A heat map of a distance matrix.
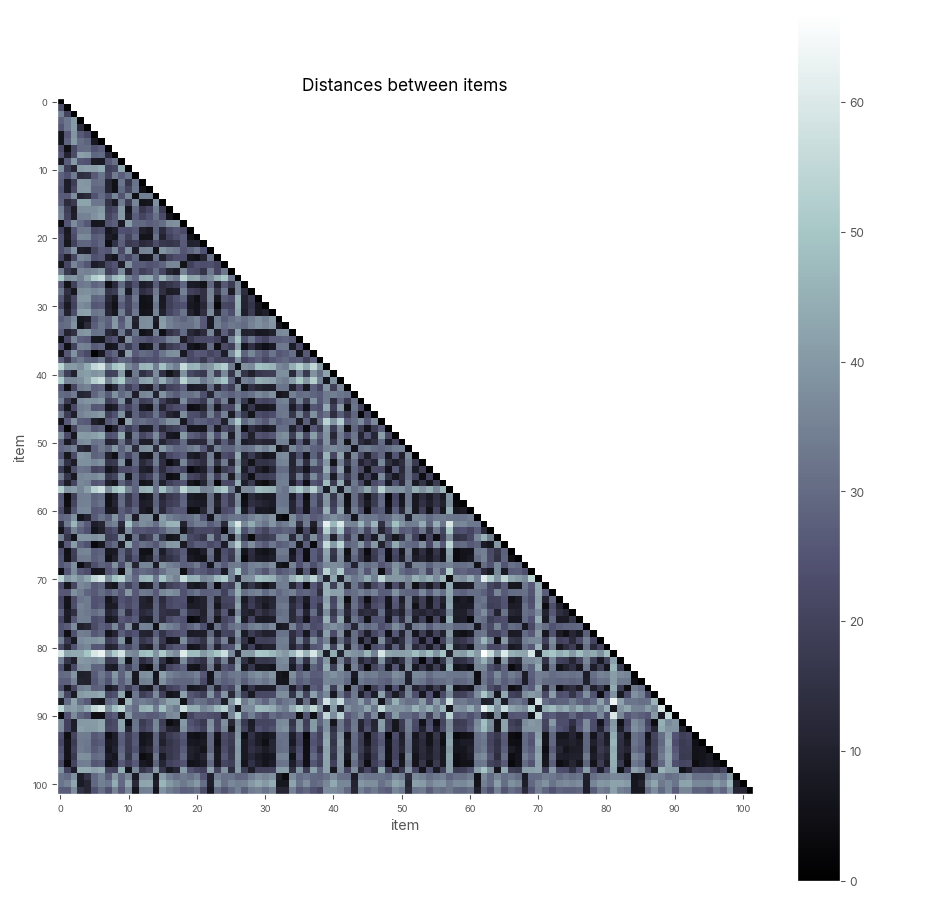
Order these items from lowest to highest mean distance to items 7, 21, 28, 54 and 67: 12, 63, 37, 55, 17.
12, 55, 17, 63, 37
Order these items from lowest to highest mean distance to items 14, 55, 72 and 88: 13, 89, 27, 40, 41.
27, 13, 40, 41, 89
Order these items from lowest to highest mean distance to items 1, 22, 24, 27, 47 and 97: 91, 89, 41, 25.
25, 91, 41, 89
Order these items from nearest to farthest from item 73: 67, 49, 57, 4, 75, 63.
67, 75, 63, 49, 4, 57
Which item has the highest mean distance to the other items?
81
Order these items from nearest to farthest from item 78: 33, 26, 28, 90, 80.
80, 28, 90, 33, 26
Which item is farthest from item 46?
62
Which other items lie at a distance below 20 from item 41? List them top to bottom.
26, 39, 57, 70, 81, 89
